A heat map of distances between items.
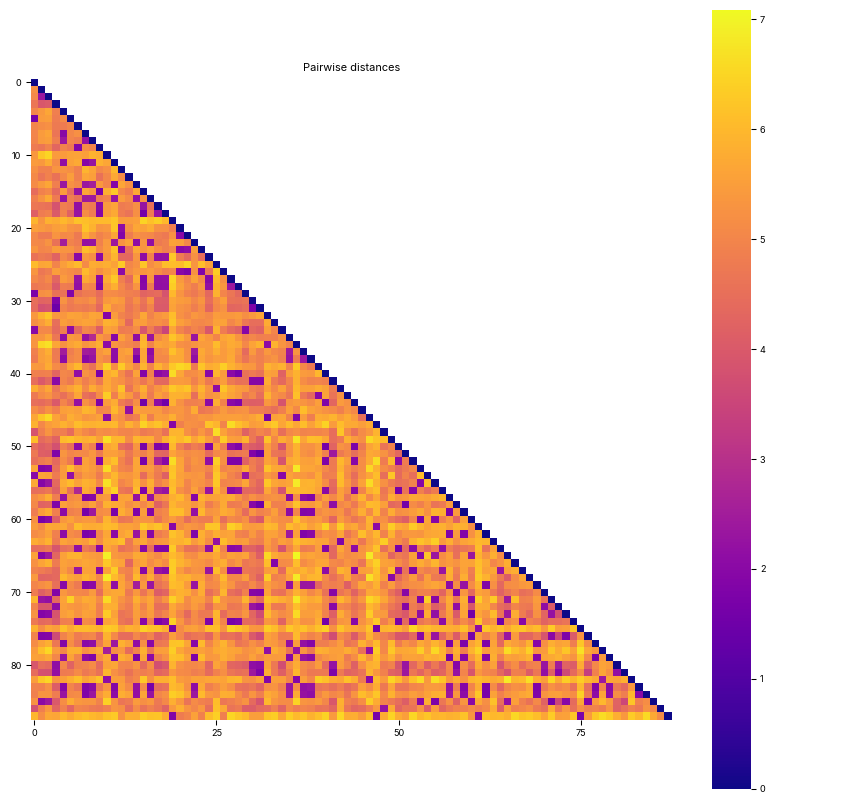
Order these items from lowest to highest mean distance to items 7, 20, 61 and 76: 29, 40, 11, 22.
22, 11, 29, 40
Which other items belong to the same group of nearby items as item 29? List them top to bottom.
0, 5, 34, 54
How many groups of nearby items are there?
14
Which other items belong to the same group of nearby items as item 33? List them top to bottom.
66
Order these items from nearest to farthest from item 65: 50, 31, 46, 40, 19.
31, 50, 40, 19, 46
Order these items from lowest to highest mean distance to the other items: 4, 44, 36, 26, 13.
44, 4, 13, 26, 36
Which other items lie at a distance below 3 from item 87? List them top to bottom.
19, 47, 61, 75
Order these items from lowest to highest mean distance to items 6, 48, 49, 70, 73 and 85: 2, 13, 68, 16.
2, 68, 13, 16
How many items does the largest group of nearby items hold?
18
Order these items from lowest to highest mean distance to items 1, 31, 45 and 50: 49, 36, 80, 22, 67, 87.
80, 67, 49, 22, 87, 36
